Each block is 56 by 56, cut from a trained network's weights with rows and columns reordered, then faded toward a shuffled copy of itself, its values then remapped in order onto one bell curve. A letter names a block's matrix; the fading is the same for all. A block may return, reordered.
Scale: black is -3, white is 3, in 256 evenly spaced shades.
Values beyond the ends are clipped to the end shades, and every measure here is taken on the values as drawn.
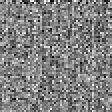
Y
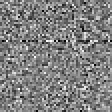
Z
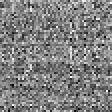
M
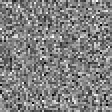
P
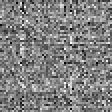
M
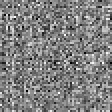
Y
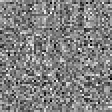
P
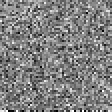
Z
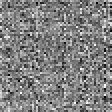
M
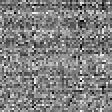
M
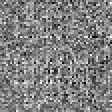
Y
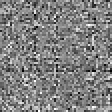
M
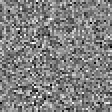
P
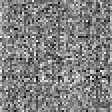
Y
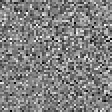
P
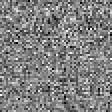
P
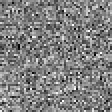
P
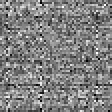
M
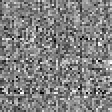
Y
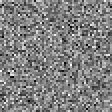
P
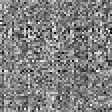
Y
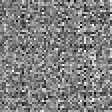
M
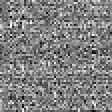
M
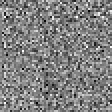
P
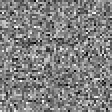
P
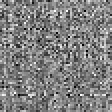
Y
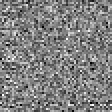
P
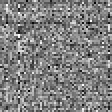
M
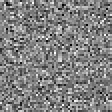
P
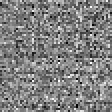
M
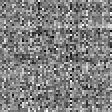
M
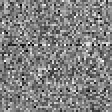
Z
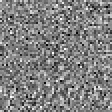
P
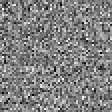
P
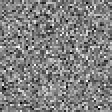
P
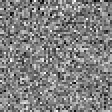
P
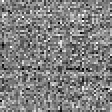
M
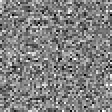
P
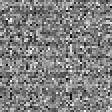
M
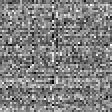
M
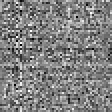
M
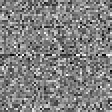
Z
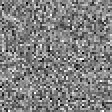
P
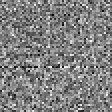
Z
